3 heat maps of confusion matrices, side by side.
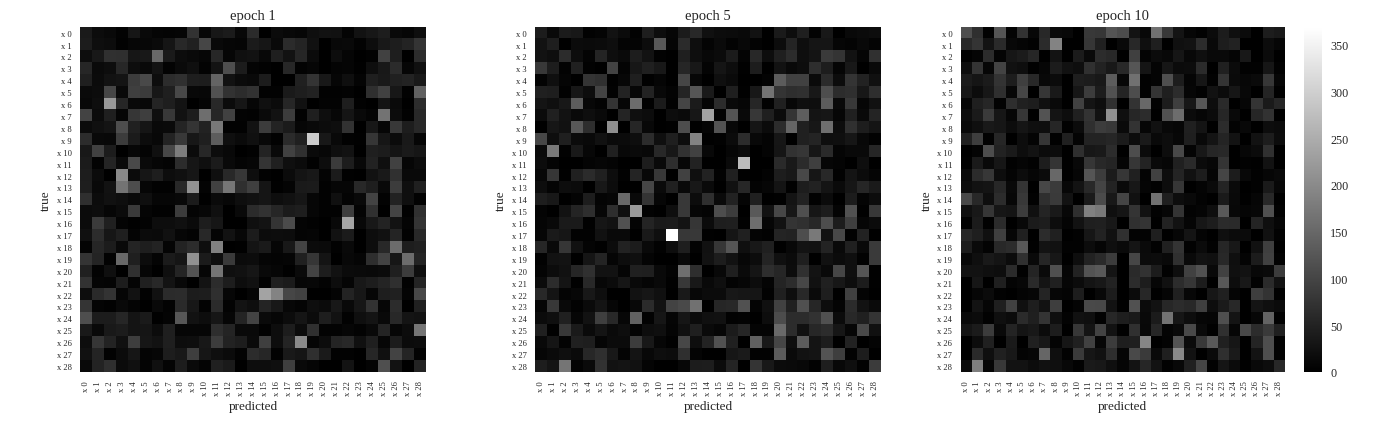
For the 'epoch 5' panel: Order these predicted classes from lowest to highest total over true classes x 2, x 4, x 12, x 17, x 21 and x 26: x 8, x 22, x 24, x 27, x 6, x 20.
x 6, x 27, x 8, x 24, x 20, x 22
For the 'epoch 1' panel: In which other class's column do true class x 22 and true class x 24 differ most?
x 15
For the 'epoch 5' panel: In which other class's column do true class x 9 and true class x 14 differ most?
x 13
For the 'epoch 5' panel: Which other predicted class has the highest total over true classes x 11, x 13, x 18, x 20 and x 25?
x 17
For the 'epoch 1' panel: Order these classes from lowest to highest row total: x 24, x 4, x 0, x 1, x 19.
x 0, x 1, x 24, x 4, x 19
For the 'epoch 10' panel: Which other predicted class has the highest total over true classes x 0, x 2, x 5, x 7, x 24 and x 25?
x 13
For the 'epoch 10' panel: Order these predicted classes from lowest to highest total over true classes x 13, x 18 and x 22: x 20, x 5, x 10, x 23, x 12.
x 20, x 10, x 12, x 23, x 5
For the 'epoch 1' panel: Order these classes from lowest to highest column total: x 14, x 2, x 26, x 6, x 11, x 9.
x 6, x 14, x 2, x 9, x 26, x 11
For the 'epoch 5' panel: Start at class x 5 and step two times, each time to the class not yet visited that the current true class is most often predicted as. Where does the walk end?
x 28
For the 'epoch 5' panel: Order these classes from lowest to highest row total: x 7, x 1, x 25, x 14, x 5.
x 1, x 14, x 25, x 7, x 5
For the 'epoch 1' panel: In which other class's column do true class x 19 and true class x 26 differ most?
x 9
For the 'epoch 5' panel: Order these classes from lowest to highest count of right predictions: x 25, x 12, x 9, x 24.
x 25, x 9, x 12, x 24
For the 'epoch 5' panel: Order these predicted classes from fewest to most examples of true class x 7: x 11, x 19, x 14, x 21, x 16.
x 11, x 19, x 21, x 16, x 14
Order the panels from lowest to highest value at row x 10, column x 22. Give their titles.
epoch 1, epoch 10, epoch 5
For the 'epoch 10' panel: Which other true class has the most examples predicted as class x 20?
x 25
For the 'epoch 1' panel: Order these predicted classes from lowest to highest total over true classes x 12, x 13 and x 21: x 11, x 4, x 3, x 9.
x 4, x 11, x 9, x 3
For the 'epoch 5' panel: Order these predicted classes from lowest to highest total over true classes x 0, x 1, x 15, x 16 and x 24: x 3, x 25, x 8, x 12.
x 25, x 3, x 12, x 8
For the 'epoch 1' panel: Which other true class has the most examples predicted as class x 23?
x 13
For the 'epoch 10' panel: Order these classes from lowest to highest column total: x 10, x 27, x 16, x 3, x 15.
x 10, x 16, x 3, x 27, x 15
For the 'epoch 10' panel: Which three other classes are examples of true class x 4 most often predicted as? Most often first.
x 15, x 13, x 18
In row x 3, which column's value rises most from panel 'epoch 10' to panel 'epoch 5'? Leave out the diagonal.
x 6
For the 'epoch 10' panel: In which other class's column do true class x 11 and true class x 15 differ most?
x 12
